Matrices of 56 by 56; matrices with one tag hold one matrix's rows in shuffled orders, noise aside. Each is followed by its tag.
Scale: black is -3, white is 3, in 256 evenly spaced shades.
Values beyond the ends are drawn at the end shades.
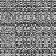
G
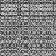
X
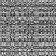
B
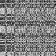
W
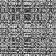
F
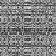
F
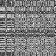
W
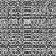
F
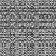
B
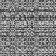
B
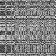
W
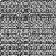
X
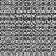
G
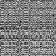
X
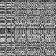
W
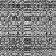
F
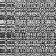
W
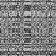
F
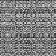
G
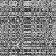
F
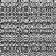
X
